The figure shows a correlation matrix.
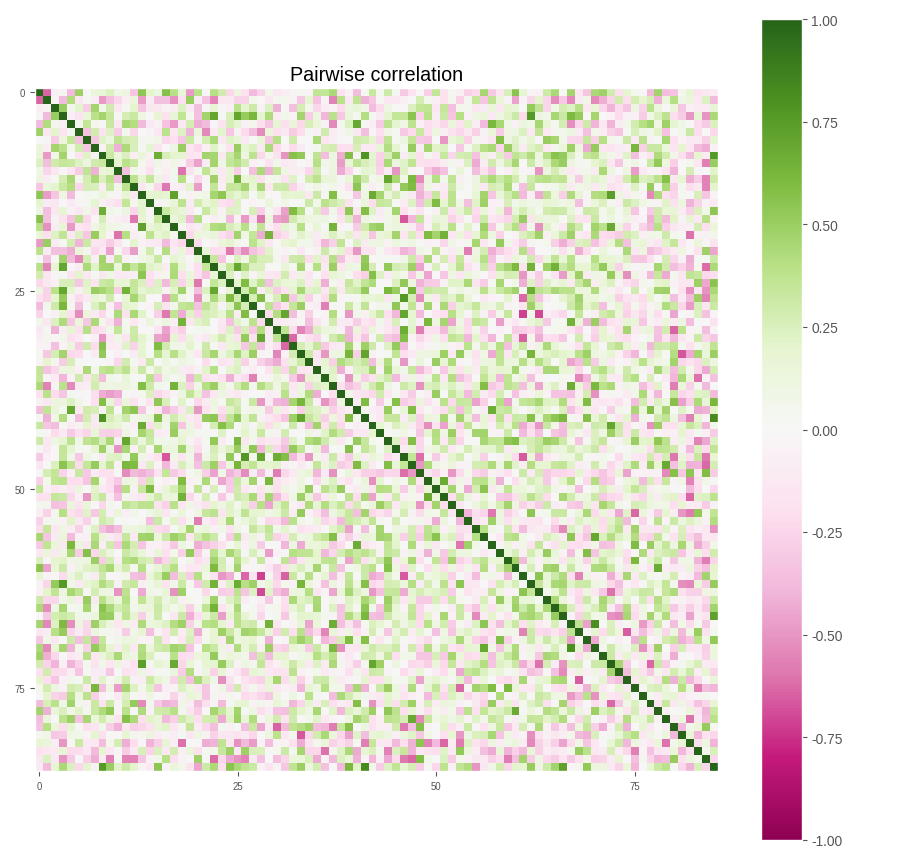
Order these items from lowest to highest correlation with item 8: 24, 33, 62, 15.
24, 62, 33, 15
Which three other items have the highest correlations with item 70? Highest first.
67, 56, 37
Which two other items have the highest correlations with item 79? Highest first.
47, 11
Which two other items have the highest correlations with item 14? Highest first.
50, 56
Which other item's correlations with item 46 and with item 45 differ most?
28
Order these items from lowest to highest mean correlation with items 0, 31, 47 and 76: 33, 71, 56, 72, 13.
33, 72, 56, 13, 71
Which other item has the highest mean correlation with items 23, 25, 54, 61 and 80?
39
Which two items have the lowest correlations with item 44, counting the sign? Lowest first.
83, 84
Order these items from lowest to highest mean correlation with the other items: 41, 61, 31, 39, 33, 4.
31, 61, 4, 39, 33, 41
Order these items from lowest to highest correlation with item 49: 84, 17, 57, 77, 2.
17, 84, 57, 77, 2
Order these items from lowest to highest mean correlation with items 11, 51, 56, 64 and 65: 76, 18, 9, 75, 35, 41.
76, 75, 9, 35, 18, 41
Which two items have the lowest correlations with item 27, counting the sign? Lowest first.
36, 82
